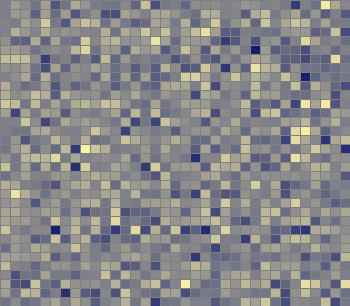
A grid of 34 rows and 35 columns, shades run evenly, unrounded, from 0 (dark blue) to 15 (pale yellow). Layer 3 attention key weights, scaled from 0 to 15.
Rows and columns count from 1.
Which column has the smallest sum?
29
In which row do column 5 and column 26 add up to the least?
6
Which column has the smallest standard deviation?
24
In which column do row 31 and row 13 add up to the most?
28
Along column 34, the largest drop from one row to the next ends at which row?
8
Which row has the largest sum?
12
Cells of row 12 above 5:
31
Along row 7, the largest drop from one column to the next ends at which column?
35
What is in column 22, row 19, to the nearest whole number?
11
